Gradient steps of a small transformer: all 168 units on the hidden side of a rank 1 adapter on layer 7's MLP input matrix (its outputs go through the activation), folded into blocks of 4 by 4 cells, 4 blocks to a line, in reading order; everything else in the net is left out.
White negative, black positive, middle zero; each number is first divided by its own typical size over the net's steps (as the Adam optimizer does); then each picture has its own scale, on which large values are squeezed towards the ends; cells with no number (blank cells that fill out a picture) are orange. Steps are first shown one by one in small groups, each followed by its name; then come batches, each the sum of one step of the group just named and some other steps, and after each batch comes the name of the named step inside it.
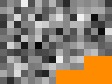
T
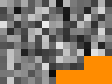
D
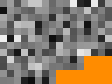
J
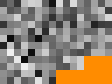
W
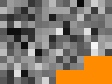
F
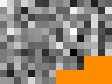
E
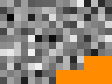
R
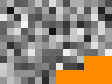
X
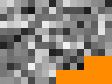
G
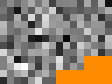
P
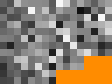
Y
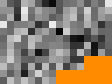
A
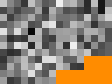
Y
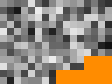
Y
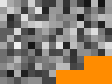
E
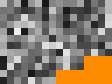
D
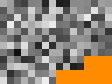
T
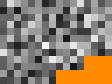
Y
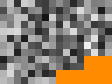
E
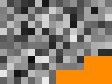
F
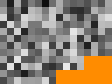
Y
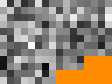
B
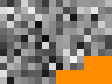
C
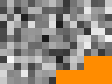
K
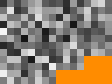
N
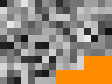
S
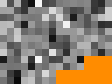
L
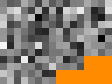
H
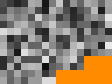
N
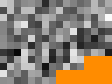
C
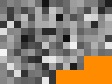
N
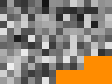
N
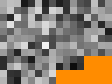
L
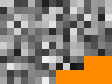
H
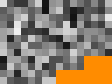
L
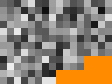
C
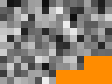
L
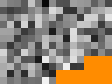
S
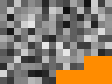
C
